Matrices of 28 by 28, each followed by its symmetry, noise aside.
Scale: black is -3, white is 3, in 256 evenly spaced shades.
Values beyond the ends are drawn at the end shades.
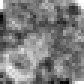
symmetric across the other diagonal.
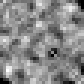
symmetric.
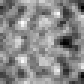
mirrored top to bottom.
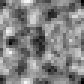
mirrored top to bottom.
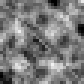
symmetric across the other diagonal.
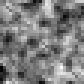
no symmetry.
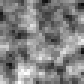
no symmetry.
